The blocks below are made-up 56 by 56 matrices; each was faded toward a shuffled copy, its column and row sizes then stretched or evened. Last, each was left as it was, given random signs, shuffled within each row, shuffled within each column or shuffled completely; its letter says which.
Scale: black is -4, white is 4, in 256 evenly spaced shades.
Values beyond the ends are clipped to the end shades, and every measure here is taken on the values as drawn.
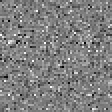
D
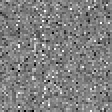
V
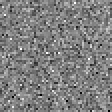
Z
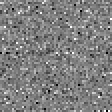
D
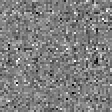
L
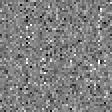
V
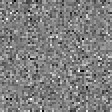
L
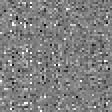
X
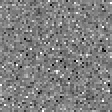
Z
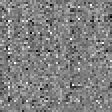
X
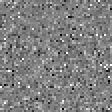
D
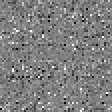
L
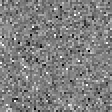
Z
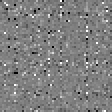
L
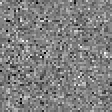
L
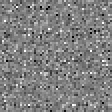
L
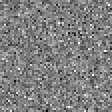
Z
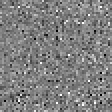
L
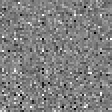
X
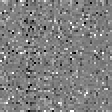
X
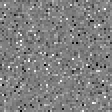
Z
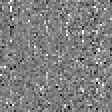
V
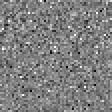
D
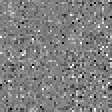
X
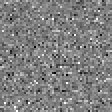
D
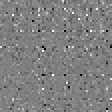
X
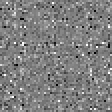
L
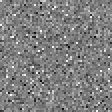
Z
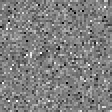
Z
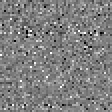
D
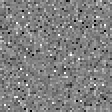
Z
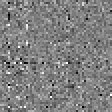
L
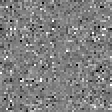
L
